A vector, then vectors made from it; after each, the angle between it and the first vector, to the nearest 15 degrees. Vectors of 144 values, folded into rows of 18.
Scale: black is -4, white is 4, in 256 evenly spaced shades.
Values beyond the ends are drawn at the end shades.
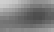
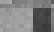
75 degrees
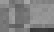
105 degrees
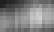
165 degrees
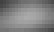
150 degrees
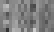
75 degrees
